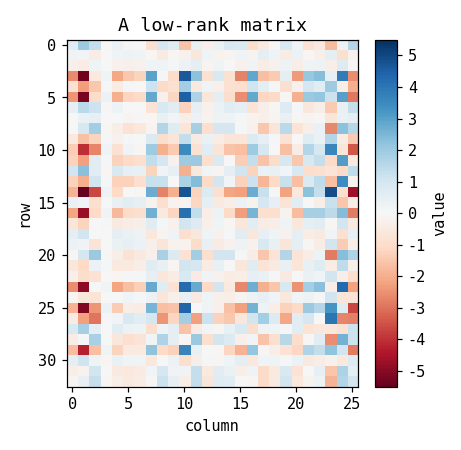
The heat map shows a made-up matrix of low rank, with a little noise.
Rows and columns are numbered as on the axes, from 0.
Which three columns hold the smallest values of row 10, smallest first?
1, 25, 2
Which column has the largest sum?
10
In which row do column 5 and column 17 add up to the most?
26
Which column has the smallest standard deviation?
3
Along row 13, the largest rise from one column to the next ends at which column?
24
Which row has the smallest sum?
14
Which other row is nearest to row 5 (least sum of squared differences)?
16
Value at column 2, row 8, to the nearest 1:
2
